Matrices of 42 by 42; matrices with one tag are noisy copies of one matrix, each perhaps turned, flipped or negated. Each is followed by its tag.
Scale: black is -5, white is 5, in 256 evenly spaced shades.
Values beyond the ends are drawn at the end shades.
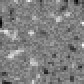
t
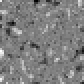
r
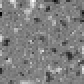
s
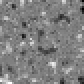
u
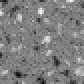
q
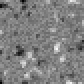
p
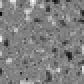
s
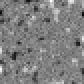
s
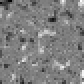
u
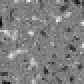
t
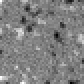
p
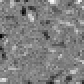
r
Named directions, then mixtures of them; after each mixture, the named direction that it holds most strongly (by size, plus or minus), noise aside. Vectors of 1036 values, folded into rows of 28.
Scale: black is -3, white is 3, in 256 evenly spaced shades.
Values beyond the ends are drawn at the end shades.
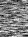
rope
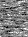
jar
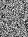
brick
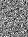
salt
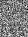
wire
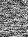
rope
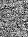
brick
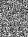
wire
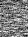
rope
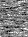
jar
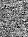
brick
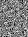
salt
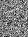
salt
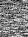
rope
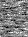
jar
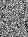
brick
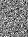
salt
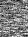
rope
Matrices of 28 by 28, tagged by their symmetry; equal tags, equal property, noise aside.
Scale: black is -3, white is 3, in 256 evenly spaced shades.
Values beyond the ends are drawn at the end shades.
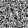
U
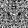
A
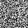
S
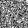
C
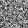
S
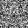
A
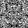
A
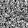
C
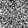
S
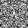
A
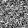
U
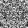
A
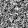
U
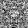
A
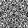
A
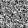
S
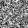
C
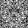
A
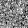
C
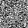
U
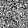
S
